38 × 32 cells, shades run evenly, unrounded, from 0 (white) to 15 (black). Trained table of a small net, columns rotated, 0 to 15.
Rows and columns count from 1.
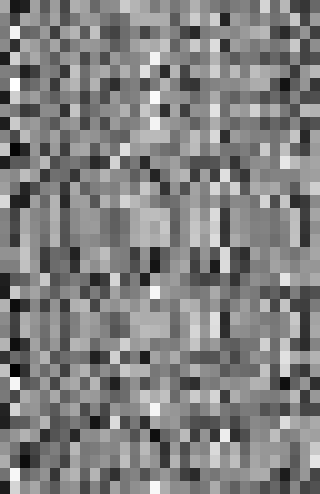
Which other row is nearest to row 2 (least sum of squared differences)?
4
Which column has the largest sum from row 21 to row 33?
31
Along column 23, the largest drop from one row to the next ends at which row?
20
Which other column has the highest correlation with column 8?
25
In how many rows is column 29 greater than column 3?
23
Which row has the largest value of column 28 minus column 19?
24
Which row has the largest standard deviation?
16
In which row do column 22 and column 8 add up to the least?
9
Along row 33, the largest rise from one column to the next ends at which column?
13
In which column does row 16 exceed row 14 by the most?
3
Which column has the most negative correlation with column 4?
26
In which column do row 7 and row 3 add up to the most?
29
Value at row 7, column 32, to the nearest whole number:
12
